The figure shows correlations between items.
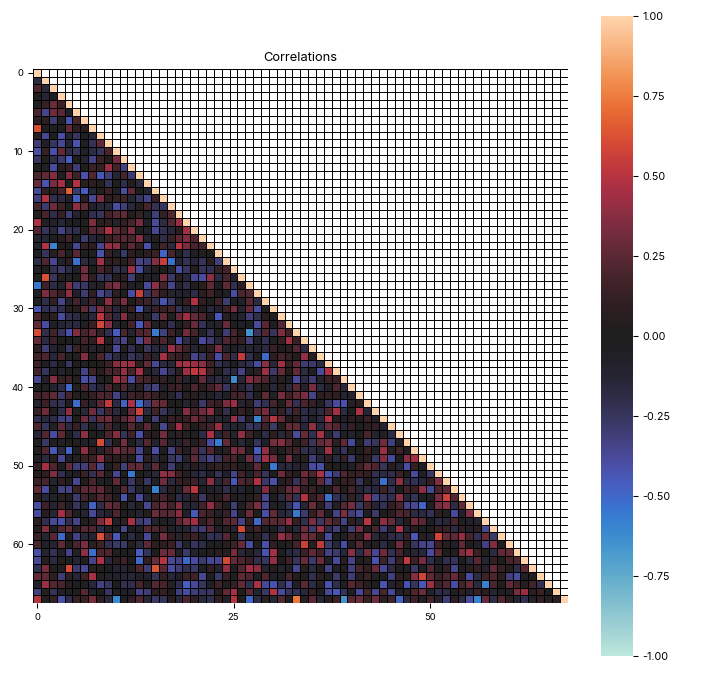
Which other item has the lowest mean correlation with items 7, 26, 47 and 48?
55
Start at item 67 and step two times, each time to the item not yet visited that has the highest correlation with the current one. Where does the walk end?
0
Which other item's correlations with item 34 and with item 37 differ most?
54
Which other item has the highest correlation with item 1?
26
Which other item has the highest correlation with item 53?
20
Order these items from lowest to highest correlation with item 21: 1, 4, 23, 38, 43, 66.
66, 1, 23, 4, 43, 38
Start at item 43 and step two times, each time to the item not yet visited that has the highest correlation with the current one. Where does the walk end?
28
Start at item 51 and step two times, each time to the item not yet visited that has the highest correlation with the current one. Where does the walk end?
8
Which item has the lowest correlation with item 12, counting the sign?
51
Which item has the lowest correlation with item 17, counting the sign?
24
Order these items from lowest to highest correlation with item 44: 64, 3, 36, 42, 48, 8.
3, 36, 64, 42, 8, 48
